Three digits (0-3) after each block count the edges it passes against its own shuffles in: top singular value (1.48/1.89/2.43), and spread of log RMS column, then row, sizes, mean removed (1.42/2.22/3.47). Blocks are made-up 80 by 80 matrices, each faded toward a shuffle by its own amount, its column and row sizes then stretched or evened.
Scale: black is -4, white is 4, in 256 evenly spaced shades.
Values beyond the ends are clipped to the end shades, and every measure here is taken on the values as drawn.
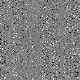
1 2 1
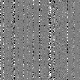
2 3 0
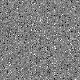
1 1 0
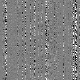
1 3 0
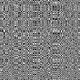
3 2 1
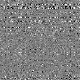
2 1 2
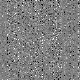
1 2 0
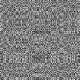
3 1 2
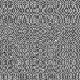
3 1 1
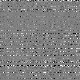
1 1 3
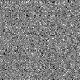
2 0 1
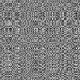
3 2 2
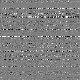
2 0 3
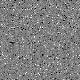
1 0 1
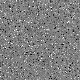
0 0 0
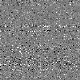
1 1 2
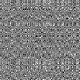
3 1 2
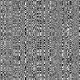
3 3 0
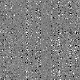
1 2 1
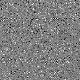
2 0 1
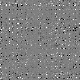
0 2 2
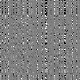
3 3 1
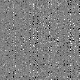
1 2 1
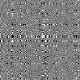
3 2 2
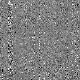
0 2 1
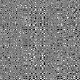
3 2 2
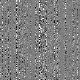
1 3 0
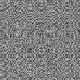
3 1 1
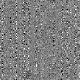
2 2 0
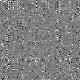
2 2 1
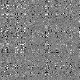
2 2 2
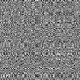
3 1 2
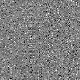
2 1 0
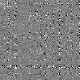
1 2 2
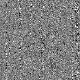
0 2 0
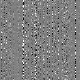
1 3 0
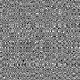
3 0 2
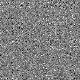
1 1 1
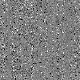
0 2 0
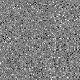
2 0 1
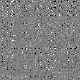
0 2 2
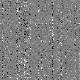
1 2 0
